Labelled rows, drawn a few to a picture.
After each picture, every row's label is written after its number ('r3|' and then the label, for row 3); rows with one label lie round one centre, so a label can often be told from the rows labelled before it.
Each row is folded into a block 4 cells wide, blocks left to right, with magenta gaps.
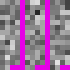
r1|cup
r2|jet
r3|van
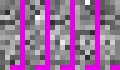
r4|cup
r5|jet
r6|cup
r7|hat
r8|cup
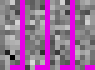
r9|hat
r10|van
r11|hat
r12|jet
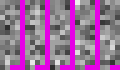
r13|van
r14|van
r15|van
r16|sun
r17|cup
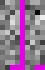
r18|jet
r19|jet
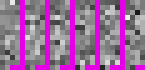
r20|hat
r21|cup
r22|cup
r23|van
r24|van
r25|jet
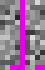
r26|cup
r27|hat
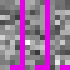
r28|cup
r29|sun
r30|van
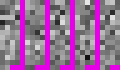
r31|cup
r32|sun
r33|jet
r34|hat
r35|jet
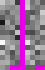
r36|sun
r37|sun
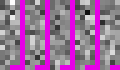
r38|jet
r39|hat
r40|van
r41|jet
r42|cup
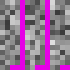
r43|jet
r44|cup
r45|sun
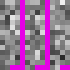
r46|jet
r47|jet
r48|hat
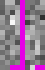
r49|jet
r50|cup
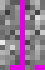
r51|sun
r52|jet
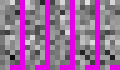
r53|hat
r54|sun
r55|jet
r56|hat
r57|hat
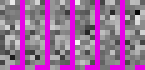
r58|hat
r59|hat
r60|hat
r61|sun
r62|jet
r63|jet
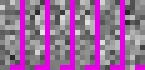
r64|hat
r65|jet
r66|jet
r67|jet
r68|sun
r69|cup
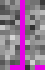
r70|cup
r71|van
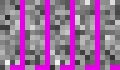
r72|van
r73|hat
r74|van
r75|hat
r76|hat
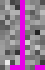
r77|van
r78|sun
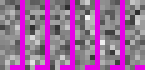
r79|van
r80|van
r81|van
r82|jet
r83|sun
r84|jet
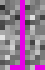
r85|cup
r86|cup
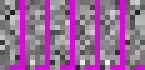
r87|jet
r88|van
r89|hat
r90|van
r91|van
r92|jet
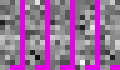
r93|cup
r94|hat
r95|cup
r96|van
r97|hat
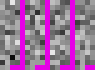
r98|hat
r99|jet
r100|sun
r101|cup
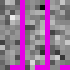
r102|jet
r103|van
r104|hat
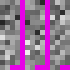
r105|cup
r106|sun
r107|jet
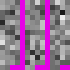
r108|sun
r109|hat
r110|jet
